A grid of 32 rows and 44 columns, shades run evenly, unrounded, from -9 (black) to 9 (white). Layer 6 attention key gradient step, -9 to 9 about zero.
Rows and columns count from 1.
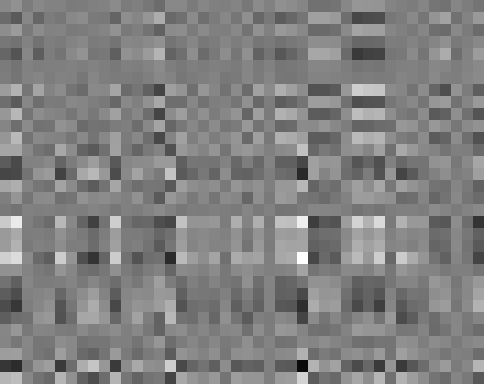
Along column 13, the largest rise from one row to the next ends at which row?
31
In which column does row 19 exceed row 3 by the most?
28
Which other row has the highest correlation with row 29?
11
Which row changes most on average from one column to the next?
22
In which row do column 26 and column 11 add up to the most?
19
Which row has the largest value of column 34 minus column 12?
8
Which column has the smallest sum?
44
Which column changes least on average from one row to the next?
25
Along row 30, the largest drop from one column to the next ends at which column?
29
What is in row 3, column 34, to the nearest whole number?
2
